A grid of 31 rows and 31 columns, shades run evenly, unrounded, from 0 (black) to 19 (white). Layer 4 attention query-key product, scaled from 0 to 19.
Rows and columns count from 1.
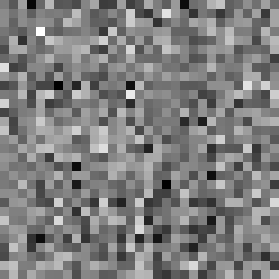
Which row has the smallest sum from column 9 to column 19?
27
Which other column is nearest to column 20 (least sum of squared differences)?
3
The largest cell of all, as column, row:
5, 4
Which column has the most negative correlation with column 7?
24
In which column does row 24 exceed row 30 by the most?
31
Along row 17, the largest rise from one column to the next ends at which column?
18
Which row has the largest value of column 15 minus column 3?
7
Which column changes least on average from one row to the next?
20
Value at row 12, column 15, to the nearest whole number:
3
